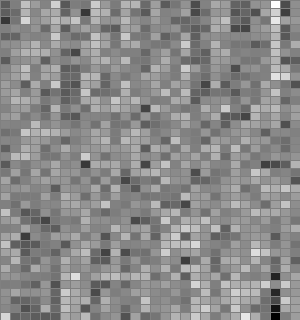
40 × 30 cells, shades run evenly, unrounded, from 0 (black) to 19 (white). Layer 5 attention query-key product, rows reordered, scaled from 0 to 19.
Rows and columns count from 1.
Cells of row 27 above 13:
3
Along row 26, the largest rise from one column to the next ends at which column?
20
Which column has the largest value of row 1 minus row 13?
28
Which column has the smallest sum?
15
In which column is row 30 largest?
18
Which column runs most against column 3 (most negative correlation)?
1
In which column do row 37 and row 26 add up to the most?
24
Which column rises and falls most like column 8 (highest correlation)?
7
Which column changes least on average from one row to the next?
4
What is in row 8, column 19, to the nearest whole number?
8
